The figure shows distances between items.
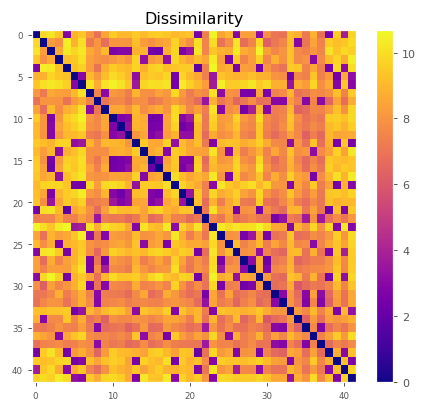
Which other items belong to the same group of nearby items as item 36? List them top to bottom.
3, 14, 17, 25
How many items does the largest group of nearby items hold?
8
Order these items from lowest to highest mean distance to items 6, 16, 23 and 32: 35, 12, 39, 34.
39, 35, 12, 34
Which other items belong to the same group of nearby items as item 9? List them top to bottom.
7, 24, 27, 28, 30
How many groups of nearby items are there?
7
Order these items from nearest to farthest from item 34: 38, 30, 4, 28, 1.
1, 30, 28, 38, 4
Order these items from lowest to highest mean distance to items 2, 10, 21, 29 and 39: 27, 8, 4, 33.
4, 8, 33, 27
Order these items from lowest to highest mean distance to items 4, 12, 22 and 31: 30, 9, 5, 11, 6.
11, 30, 9, 5, 6
